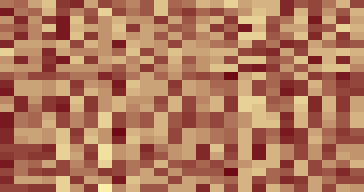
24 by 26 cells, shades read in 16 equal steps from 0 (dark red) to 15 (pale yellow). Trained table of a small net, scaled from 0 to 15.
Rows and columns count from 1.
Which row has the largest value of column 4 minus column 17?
4
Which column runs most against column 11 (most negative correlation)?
25
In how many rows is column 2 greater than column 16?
13
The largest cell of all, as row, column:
24, 8
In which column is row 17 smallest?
9
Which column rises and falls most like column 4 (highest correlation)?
12
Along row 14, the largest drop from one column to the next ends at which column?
23
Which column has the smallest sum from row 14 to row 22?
1
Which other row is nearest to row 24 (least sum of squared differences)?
20
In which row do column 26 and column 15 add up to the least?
10
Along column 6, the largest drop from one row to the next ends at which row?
6
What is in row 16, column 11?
5
